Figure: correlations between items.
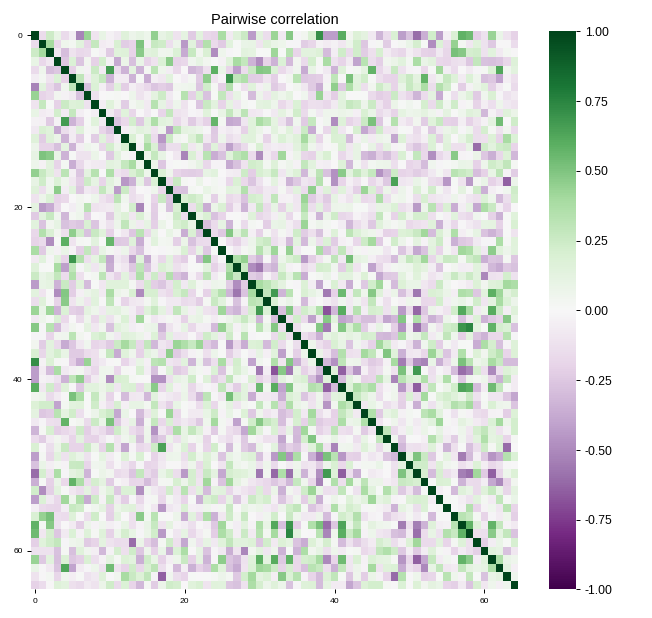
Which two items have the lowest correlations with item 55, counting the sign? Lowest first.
17, 48
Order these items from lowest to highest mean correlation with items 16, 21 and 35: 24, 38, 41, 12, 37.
38, 37, 24, 12, 41
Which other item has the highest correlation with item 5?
26
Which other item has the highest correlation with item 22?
36
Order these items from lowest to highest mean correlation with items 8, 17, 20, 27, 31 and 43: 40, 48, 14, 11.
40, 14, 11, 48
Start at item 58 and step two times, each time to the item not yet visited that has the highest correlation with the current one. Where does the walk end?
57
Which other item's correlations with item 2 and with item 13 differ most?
59
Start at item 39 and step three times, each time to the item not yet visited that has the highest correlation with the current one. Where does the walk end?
33
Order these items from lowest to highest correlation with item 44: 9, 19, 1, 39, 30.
1, 19, 39, 30, 9
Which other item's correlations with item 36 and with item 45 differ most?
4
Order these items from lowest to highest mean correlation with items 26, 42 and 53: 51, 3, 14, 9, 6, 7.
14, 51, 7, 3, 9, 6
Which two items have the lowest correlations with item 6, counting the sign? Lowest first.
0, 38
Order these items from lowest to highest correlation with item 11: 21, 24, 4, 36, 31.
24, 4, 31, 21, 36
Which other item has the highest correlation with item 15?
13
